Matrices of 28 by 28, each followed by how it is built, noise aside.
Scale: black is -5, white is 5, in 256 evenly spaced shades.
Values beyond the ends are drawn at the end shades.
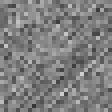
Hankel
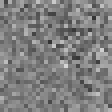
upper triangular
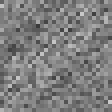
Hankel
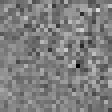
upper triangular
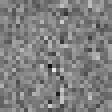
uneven columns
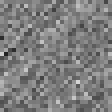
Hankel
